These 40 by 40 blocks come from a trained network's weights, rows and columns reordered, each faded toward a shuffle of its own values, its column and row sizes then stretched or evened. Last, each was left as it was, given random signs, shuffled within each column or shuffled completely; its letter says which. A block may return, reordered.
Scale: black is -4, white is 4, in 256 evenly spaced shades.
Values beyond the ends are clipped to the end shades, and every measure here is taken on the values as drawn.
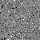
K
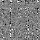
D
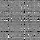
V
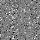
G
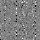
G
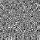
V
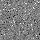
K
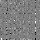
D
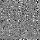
D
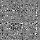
D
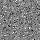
K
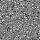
K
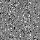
G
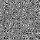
D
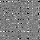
D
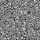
G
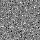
K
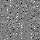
G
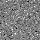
K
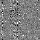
G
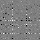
D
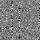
D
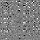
V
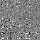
D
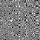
V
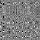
V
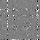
D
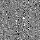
G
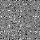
D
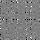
D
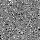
K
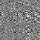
V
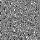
G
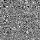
D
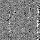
G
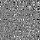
V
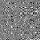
V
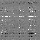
V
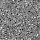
K
